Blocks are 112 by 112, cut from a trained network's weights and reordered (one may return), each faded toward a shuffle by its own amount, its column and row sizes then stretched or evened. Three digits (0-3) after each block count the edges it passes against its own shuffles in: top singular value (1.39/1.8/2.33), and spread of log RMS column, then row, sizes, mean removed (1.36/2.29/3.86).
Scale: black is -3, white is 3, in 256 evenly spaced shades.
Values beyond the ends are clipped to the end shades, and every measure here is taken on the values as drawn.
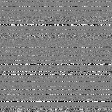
2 0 3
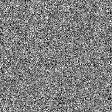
0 1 1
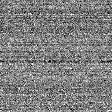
2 1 1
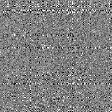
3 2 2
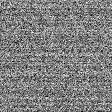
1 0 0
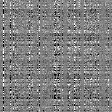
3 3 1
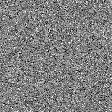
1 0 0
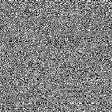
2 0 2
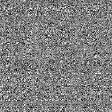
0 2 2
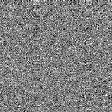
3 0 1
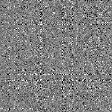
2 2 2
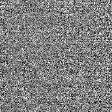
0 2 1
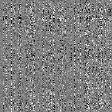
0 3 2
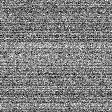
3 0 1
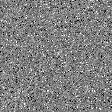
0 0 1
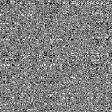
3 1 2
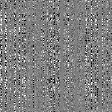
1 3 2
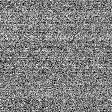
1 0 1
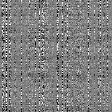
2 3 0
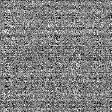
2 2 0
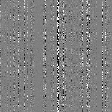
2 3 1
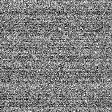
2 1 0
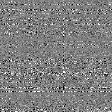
1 1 3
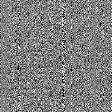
0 3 0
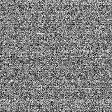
1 1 0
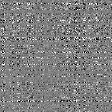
0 2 3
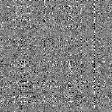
2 2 2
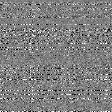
1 1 3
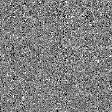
0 2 1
